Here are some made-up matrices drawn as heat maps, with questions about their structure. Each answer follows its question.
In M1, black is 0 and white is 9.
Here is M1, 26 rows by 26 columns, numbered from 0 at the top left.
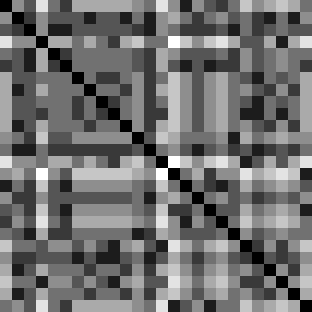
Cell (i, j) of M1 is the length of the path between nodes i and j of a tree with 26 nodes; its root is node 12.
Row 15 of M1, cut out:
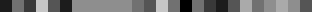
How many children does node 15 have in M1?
2
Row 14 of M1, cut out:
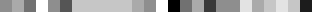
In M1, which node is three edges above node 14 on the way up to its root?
5
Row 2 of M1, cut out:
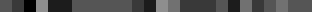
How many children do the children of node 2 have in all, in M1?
3
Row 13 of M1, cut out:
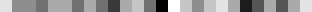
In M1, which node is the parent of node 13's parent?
9
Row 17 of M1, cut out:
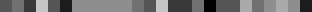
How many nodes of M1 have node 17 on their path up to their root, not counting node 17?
2
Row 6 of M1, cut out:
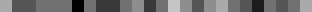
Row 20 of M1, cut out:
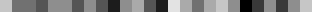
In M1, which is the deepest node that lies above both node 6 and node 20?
21
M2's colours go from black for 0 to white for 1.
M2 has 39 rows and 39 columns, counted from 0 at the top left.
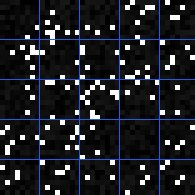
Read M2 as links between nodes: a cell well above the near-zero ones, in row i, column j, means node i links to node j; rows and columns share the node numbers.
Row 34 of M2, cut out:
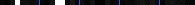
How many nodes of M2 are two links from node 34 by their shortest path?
5
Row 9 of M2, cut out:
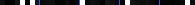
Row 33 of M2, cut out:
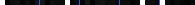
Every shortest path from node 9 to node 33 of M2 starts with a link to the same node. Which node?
node 6
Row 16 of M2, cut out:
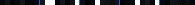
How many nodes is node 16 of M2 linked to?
6
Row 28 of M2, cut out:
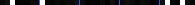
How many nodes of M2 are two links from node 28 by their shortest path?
6
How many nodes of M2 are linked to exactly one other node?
5
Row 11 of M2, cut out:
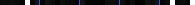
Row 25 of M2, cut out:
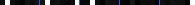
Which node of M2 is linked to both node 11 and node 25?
node 38
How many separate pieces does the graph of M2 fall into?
2
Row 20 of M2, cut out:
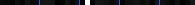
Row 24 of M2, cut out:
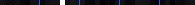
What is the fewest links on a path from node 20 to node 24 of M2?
6
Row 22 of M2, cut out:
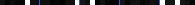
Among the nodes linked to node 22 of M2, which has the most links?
node 15
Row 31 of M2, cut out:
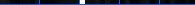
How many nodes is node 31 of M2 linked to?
1
